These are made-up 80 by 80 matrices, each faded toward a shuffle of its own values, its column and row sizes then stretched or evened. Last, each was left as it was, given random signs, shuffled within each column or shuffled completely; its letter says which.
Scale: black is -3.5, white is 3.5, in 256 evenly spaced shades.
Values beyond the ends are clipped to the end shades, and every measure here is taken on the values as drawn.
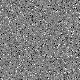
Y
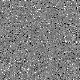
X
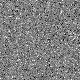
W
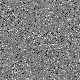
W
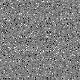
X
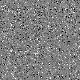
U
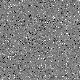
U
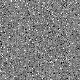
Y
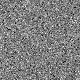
W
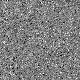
W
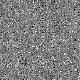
X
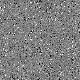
Y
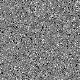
Y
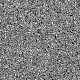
W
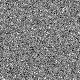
W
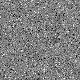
Y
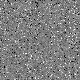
Y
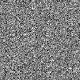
X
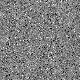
Y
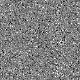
U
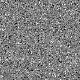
U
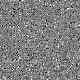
X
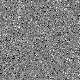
U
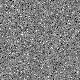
W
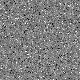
W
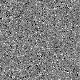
Y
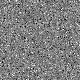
W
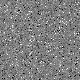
Y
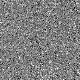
Y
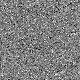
W
